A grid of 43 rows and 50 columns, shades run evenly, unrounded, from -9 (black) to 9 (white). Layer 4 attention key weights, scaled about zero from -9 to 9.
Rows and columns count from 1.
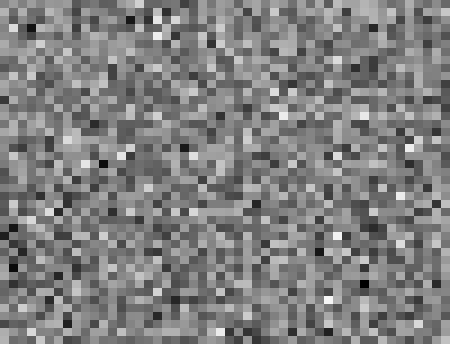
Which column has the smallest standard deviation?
44
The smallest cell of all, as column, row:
41, 36
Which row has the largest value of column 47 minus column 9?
35
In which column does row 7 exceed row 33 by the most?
8
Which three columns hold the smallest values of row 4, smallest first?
4, 42, 9
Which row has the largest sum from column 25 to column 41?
1
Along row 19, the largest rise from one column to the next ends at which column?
46
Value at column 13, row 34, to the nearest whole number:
5
